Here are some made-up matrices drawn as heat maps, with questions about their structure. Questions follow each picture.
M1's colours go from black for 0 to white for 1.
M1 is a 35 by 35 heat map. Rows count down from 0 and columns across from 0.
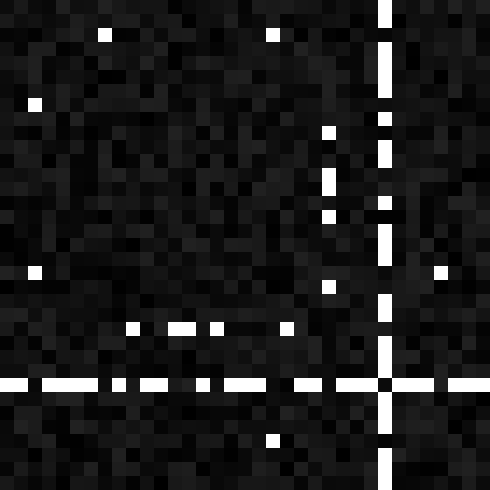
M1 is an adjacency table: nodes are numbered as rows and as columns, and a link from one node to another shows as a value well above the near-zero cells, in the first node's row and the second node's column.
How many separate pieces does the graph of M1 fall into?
3
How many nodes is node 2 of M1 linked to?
2
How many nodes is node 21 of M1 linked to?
1
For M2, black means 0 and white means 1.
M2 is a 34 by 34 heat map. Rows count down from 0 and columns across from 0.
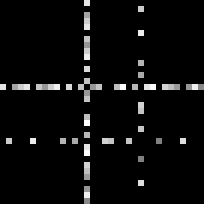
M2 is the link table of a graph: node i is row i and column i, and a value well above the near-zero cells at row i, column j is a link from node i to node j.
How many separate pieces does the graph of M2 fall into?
2
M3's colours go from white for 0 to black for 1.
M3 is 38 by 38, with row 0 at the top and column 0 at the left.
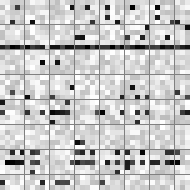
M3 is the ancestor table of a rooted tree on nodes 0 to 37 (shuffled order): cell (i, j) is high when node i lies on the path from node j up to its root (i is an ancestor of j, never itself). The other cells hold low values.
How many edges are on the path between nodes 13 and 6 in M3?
9
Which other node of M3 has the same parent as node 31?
21
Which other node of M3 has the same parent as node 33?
28
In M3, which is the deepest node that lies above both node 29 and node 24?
19
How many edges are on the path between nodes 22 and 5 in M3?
2
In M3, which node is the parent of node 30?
32
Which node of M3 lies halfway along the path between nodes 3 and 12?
9
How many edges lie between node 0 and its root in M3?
4
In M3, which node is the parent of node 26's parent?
1
